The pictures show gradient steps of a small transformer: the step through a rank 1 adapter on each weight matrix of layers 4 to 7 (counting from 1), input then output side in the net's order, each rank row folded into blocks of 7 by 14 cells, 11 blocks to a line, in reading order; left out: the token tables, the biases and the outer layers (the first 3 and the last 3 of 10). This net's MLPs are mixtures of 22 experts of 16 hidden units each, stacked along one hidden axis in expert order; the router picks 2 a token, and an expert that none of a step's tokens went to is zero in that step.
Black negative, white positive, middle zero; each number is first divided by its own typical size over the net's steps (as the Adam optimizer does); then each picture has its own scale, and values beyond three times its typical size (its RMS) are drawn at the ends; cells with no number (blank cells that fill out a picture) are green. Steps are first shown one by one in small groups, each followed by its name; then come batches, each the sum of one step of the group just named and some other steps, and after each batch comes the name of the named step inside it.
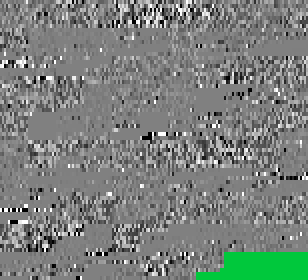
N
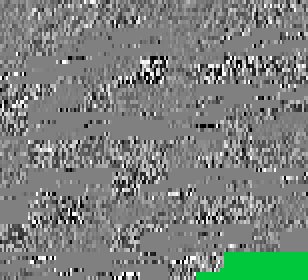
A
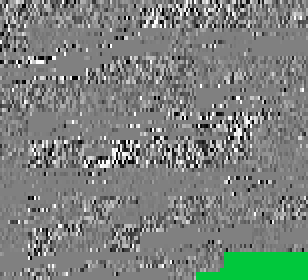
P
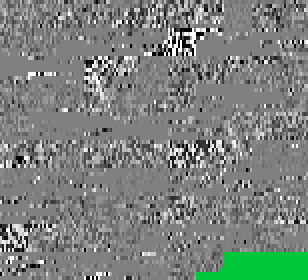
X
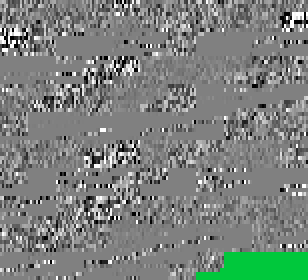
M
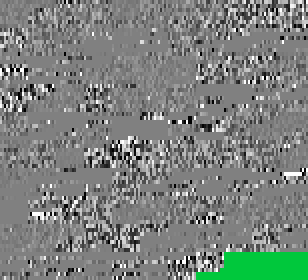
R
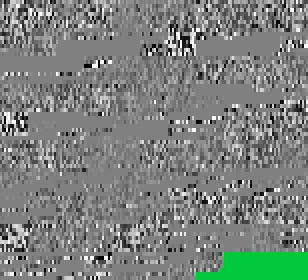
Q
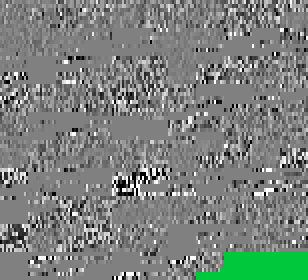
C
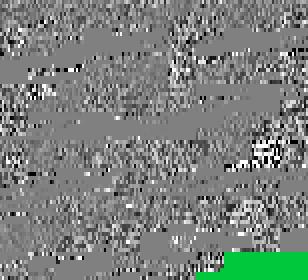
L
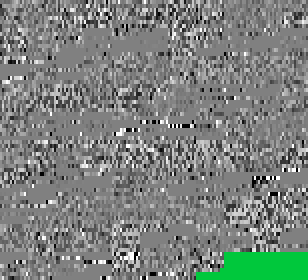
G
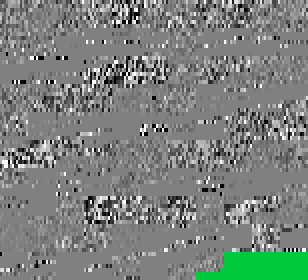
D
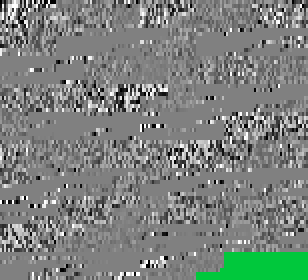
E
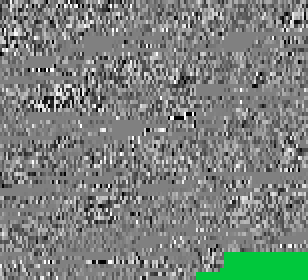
M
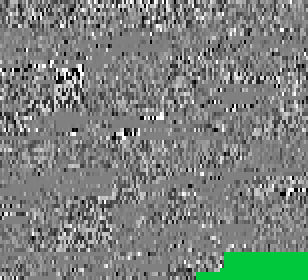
C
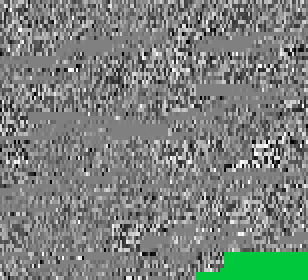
L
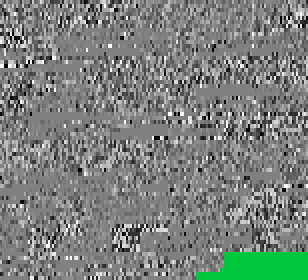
C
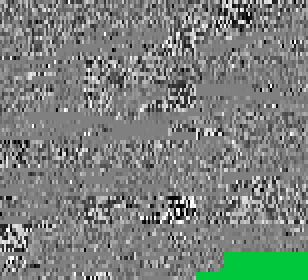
X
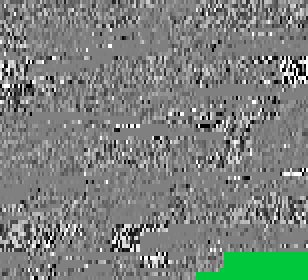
R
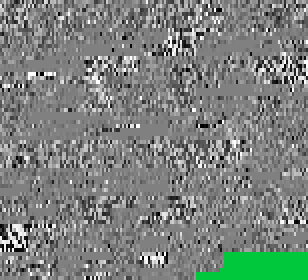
X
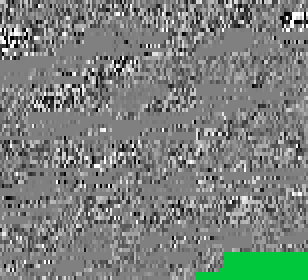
M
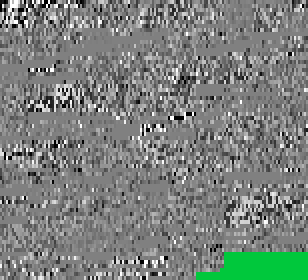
E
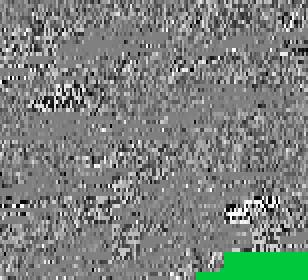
M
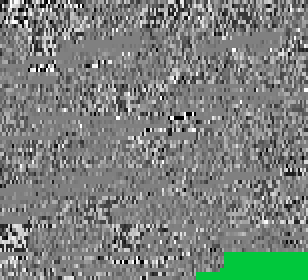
Q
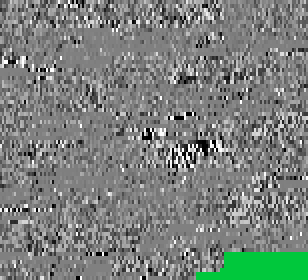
N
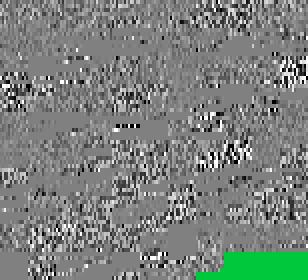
C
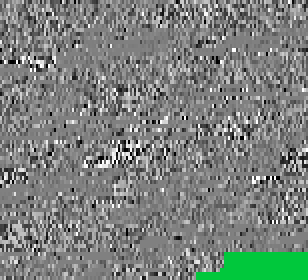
P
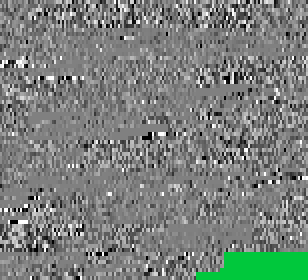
N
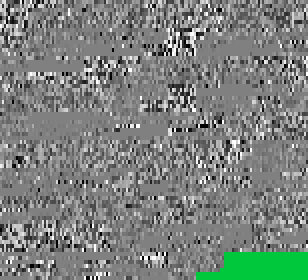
X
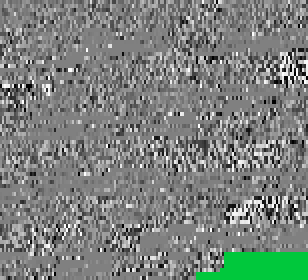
L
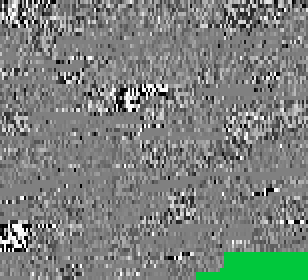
E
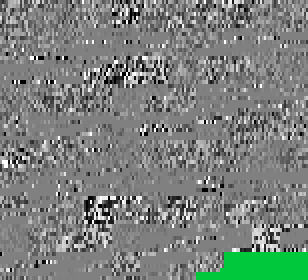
D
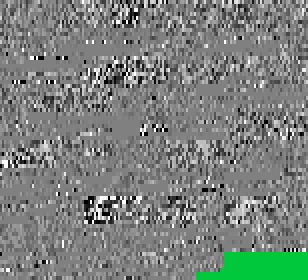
D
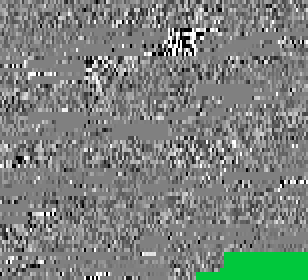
X
